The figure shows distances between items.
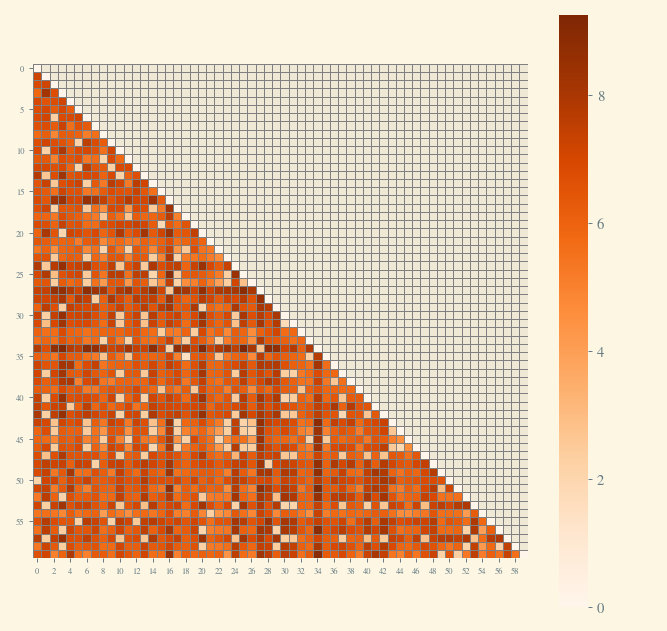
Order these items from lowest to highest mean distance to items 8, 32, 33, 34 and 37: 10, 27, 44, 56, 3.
10, 44, 27, 56, 3
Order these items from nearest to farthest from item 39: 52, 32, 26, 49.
32, 26, 49, 52
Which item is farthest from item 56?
34
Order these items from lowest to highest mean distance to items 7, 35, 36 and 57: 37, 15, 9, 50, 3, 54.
37, 54, 15, 9, 50, 3
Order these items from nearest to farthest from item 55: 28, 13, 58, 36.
58, 36, 13, 28
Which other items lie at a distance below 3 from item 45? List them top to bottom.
8, 11, 18, 22, 33, 35
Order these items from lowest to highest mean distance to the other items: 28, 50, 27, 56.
56, 50, 28, 27
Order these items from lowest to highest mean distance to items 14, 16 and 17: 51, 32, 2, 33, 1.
2, 32, 33, 51, 1
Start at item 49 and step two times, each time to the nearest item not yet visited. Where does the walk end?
51
